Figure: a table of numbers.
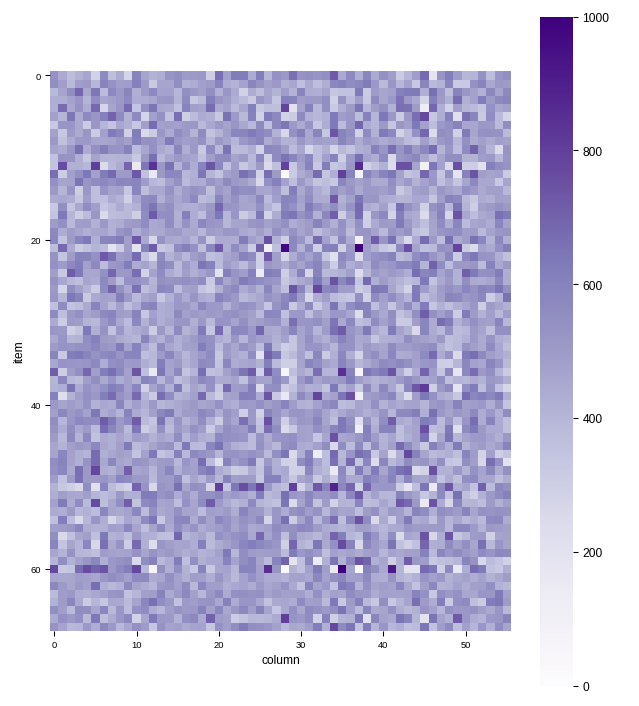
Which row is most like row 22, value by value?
42
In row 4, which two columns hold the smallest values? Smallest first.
45, 29
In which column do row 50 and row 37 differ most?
29
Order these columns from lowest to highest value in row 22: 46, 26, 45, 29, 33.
33, 29, 46, 45, 26
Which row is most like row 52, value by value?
4
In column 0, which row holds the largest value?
60
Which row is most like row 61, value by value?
8
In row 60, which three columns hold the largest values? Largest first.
35, 41, 26
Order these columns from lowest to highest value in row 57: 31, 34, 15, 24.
31, 15, 34, 24
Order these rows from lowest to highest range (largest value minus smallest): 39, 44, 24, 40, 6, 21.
40, 6, 44, 24, 39, 21
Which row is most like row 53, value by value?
58
